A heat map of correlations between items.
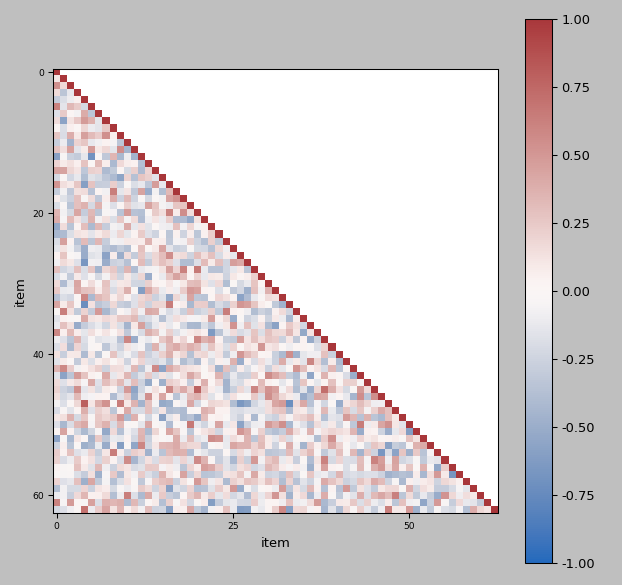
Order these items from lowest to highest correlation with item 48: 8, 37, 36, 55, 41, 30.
8, 36, 37, 30, 41, 55
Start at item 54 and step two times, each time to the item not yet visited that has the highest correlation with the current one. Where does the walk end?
17
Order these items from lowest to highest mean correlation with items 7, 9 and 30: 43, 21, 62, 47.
21, 62, 43, 47
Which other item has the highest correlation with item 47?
4
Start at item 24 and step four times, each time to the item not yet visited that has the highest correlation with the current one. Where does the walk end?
14
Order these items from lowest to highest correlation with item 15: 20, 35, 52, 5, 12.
35, 5, 52, 20, 12
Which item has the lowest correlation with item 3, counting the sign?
36
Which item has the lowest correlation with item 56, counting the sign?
57
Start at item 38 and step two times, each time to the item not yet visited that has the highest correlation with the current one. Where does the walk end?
20
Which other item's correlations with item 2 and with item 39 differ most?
52
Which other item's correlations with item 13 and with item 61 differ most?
54
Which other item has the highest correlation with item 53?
12
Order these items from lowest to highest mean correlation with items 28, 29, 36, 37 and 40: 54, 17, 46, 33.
46, 17, 54, 33
